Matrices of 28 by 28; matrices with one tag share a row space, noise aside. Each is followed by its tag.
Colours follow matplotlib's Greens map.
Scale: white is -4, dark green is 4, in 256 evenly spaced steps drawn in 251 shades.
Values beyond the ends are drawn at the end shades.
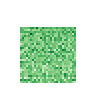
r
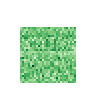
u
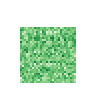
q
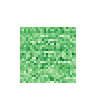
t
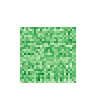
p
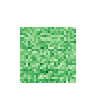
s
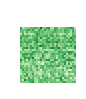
p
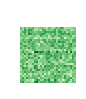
p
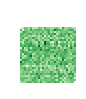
u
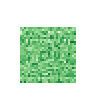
s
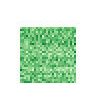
r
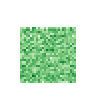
t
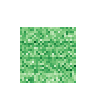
p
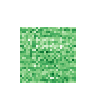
t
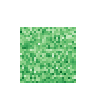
q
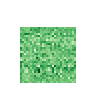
q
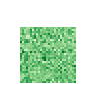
q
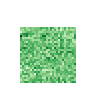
q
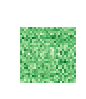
u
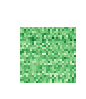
r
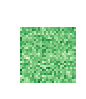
q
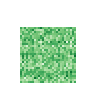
p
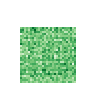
r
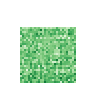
u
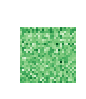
u
